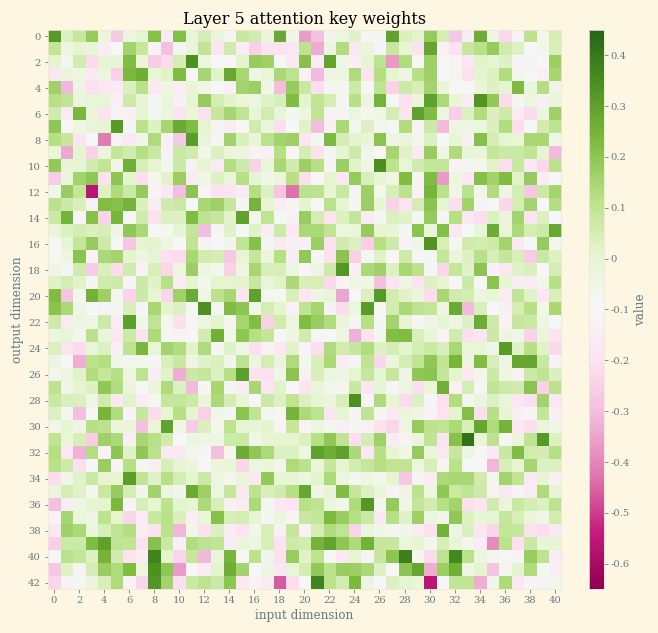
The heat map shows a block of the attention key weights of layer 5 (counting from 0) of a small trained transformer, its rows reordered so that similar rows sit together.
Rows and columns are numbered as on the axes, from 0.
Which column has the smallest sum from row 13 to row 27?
24
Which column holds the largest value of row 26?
15
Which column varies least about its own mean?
17
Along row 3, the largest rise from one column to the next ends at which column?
6
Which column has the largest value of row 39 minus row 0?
21
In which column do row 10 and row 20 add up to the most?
26
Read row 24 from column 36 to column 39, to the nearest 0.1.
0.3 0 0.1 0
